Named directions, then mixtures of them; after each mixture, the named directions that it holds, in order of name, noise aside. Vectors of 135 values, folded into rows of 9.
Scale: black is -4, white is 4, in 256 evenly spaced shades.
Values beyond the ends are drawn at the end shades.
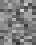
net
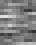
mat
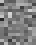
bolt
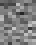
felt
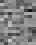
bolt, mat.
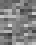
felt, mat, net.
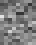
felt, mat, net.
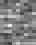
felt, mat, net.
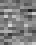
bolt, mat, net.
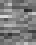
mat.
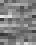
bolt, mat.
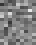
bolt, felt, net.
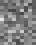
felt, net.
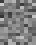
bolt.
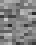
felt, mat, net.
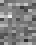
bolt, mat, net.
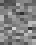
felt.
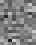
bolt, mat, net.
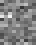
bolt, mat, net.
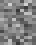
net.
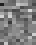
bolt, felt, net.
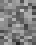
net.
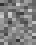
bolt, felt, net.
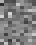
bolt, felt.
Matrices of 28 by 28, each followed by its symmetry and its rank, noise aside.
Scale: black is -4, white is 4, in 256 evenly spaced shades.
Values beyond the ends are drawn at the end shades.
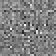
no symmetry, rank five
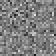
symmetric, rank seven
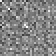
symmetric, rank six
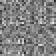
no symmetry, rank five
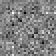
symmetric, rank six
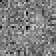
symmetric, rank six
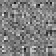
antisymmetric, rank six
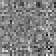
no symmetry, rank five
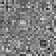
symmetric, rank five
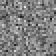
no symmetry, rank seven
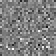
no symmetry, rank seven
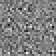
antisymmetric, rank six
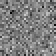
symmetric, rank seven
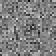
no symmetry, rank five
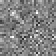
symmetric, rank six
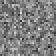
no symmetry, rank seven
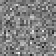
no symmetry, rank six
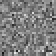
no symmetry, rank five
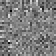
symmetric, rank six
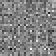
no symmetry, rank six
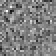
symmetric, rank six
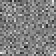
symmetric, rank five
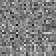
no symmetry, rank six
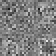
symmetric, rank five
